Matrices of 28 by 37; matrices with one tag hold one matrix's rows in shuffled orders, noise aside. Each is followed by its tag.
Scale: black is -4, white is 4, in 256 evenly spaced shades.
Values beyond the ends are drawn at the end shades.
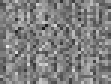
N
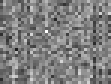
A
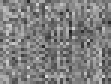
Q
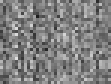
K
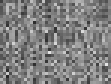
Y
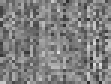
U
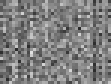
A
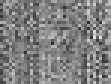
U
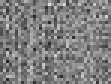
Y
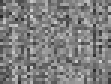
A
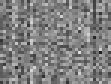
A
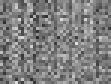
K
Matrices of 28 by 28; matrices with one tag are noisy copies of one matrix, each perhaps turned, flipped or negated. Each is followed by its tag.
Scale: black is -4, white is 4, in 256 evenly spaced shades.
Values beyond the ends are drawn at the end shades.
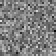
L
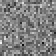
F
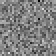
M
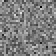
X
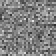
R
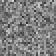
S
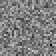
M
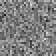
M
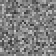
X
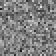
X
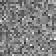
F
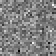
X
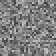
M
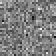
L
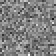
S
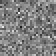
L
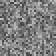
S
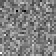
F
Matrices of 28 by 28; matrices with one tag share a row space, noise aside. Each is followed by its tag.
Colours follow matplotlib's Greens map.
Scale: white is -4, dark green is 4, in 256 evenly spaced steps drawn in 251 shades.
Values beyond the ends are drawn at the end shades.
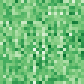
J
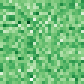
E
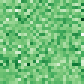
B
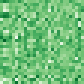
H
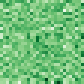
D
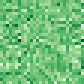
B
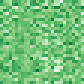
D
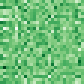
H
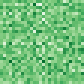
J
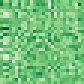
H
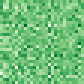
H
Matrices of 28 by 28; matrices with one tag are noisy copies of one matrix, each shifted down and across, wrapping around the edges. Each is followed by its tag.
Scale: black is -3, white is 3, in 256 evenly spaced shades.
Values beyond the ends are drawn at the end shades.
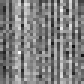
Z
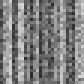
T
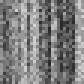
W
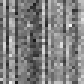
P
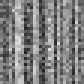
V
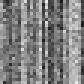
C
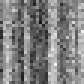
W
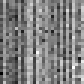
Z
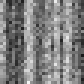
W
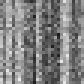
W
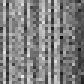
P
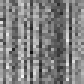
P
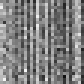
Z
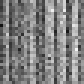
T
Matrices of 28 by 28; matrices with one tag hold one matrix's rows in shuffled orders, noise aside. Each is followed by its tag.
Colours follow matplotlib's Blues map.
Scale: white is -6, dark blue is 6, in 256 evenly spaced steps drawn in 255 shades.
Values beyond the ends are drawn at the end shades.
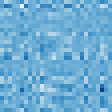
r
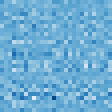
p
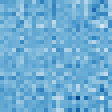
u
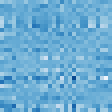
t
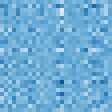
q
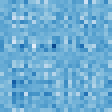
p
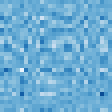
r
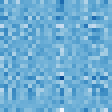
q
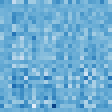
p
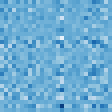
q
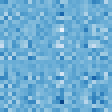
q
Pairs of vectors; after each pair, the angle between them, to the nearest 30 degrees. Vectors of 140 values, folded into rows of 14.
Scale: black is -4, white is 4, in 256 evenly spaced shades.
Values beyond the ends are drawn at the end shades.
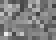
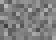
90 degrees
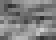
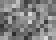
120 degrees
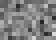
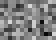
30 degrees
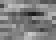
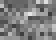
120 degrees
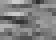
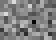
90 degrees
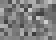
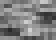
90 degrees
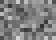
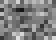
30 degrees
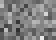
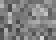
30 degrees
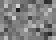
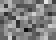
120 degrees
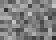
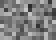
60 degrees
